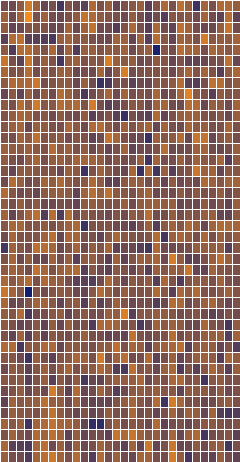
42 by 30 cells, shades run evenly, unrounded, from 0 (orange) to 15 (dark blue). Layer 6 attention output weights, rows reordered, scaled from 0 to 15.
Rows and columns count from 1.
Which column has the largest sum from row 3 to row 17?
19
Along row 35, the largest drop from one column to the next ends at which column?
27
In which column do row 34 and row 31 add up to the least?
17
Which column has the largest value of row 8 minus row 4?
26
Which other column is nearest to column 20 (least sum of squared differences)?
2
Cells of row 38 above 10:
3
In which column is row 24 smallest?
22
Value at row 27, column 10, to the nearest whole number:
9
